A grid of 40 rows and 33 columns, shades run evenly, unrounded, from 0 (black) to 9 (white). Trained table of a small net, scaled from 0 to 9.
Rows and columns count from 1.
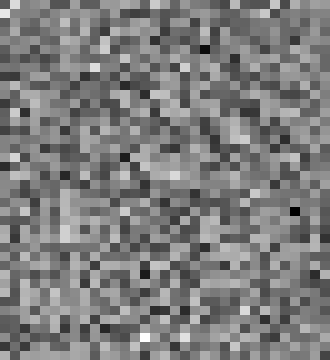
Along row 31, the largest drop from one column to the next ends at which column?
15
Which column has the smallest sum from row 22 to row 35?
33
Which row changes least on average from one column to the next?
2
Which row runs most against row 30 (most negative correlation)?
38
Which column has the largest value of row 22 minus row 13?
26
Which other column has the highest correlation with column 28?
5
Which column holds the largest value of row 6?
11
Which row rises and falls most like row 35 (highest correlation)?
23
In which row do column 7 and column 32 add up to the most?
27
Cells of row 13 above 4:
20
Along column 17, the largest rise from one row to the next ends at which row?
36
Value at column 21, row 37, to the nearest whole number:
4
